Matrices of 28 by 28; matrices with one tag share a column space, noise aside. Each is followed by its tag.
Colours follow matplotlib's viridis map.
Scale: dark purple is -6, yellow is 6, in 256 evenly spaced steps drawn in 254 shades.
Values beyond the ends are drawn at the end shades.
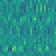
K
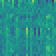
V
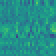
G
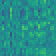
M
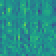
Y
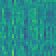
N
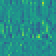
G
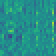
Y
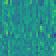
G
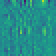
V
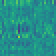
G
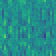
N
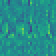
G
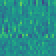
G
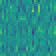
K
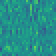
K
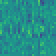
G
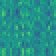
M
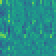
G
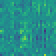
Y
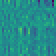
V
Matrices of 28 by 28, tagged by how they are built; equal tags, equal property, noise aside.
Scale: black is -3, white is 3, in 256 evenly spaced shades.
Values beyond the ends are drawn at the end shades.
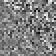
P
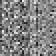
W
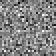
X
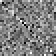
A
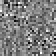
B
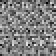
X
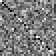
A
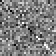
A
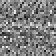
X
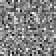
X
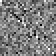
A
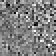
P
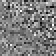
P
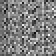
W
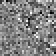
P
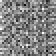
W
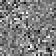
B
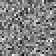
W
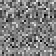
X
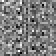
W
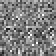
X
